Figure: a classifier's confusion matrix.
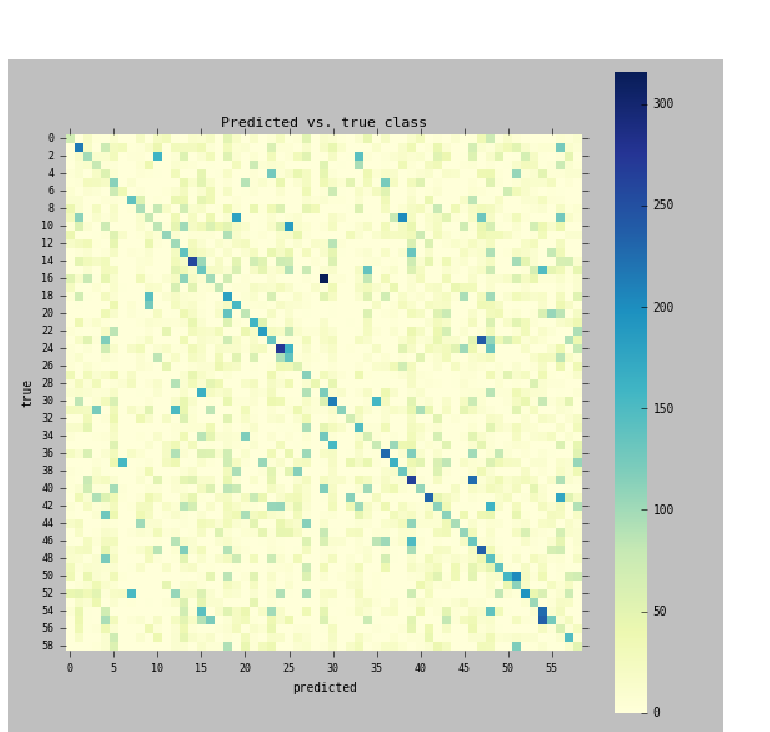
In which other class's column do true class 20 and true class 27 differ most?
18
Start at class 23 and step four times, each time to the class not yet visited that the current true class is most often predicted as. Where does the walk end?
46
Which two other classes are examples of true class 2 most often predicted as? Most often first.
10, 33
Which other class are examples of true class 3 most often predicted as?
33
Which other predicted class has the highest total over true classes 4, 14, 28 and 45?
51
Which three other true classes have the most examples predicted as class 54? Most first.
55, 15, 30
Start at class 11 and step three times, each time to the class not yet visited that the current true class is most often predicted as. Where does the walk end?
38
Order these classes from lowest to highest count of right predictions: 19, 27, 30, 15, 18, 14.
27, 15, 19, 18, 30, 14
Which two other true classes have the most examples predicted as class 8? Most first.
44, 7
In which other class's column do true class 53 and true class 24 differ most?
25
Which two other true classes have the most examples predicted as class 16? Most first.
55, 31
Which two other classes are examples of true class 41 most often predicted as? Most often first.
56, 32
